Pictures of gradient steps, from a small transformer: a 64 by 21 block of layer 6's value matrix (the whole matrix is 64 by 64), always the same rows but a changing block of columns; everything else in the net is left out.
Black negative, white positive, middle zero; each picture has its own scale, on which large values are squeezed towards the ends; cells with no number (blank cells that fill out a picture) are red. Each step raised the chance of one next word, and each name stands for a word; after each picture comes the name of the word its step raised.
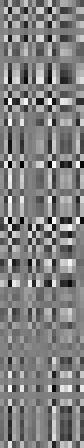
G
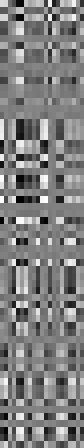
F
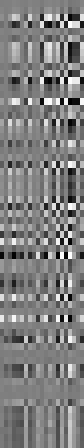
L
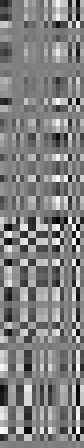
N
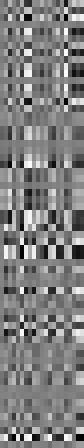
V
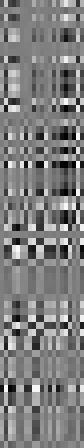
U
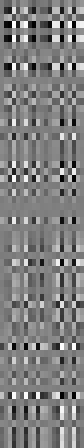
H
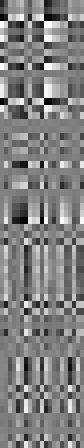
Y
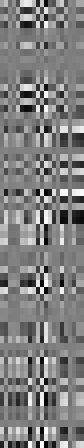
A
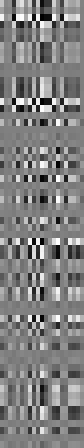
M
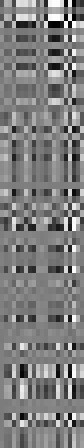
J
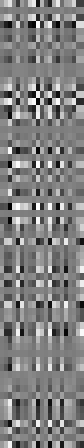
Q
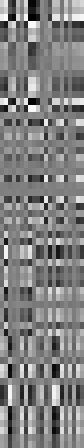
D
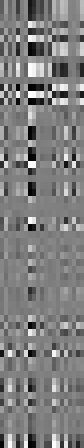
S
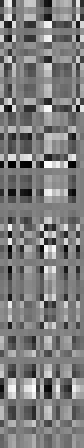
U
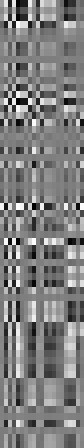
Q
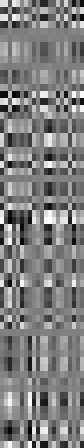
A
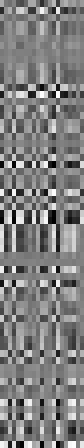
A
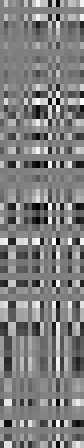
Q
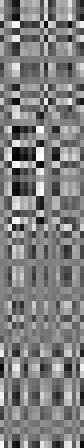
S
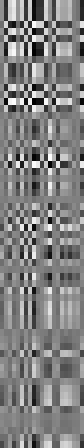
S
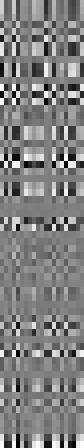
S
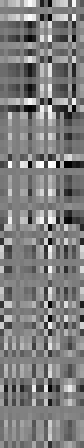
U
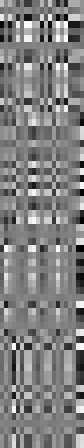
H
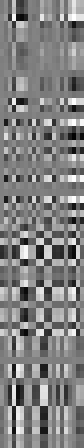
D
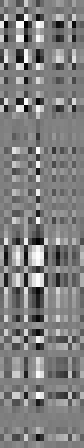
H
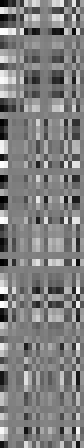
F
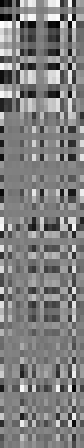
J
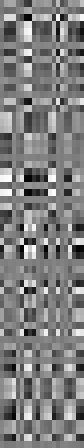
V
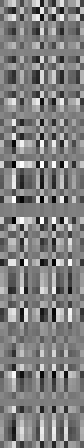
F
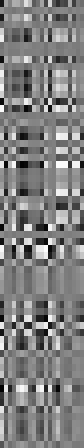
U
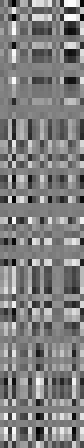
F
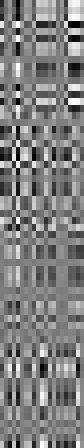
S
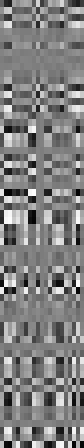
A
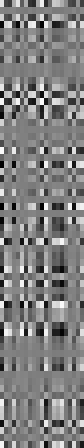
Q
